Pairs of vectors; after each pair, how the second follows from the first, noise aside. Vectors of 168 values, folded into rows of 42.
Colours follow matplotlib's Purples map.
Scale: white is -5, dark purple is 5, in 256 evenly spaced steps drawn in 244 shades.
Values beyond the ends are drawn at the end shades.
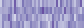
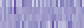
partly zeroed.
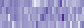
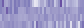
partly zeroed.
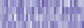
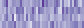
copied.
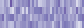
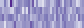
copied.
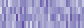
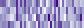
wrapped around, scaled up.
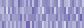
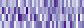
reversed, scaled up.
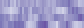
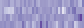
partly zeroed.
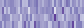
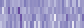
negated, partly zeroed.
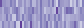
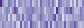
copied.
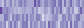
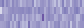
negated, shrunk.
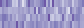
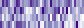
wrapped around, scaled up.
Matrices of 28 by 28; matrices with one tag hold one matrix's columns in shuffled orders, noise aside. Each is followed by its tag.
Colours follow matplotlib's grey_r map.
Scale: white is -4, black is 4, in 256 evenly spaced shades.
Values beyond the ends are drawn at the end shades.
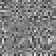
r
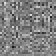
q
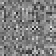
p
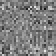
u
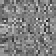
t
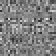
t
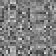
p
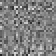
u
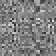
t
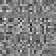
t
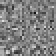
p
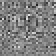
q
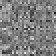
p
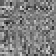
u
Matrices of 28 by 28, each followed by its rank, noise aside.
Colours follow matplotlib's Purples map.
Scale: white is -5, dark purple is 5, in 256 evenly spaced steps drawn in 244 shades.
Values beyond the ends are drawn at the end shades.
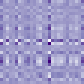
one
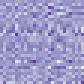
three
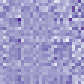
four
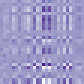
one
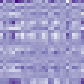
two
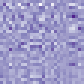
four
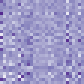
three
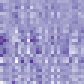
three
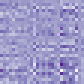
three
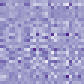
three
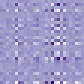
one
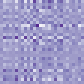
two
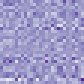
three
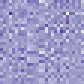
four
